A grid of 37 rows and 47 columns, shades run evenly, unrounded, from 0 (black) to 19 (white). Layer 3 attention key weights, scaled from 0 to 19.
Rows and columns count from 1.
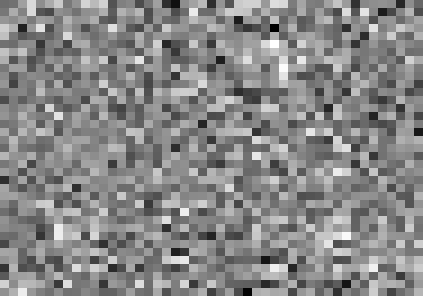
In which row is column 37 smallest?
14
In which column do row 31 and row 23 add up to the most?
37
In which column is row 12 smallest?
27
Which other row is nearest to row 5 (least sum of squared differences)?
24
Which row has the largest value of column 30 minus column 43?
2
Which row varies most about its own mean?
34
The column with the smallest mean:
17
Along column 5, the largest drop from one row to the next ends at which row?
5
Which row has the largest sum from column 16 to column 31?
23
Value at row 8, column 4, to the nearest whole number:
6
